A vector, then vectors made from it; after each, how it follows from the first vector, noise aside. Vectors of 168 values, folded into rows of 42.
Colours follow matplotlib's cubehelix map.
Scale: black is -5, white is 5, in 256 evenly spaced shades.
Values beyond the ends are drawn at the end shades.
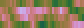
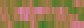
shrunk.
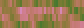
shrunk.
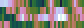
reversed, scaled up.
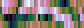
wrapped around, negated, scaled up.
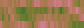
negated, shrunk.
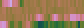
wrapped around, negated, partly zeroed.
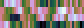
wrapped around, negated, scaled up.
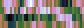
wrapped around, negated, scaled up.
